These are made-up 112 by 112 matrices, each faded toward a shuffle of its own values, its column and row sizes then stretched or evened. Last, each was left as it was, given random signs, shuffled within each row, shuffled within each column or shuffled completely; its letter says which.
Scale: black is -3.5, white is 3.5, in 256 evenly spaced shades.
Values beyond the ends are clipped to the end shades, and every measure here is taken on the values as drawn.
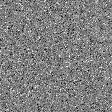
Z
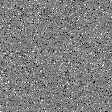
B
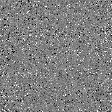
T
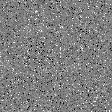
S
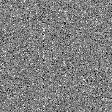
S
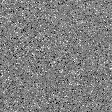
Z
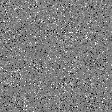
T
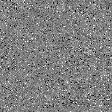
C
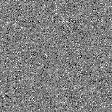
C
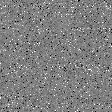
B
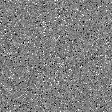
S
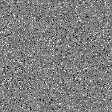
T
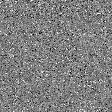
B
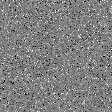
B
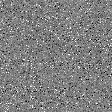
B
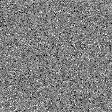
T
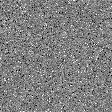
Z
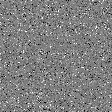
B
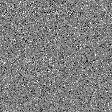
B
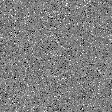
S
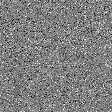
B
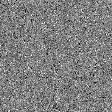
S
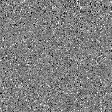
C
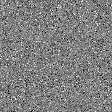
B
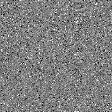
C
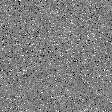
B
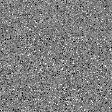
T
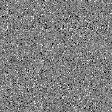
C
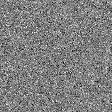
B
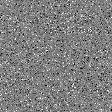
B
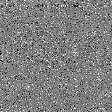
C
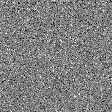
B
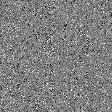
S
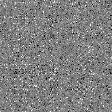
C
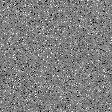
B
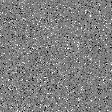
T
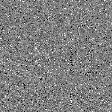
C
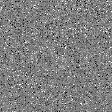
C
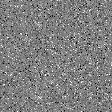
C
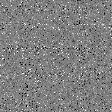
T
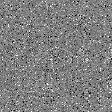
C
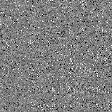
C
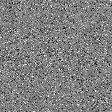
B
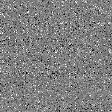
T
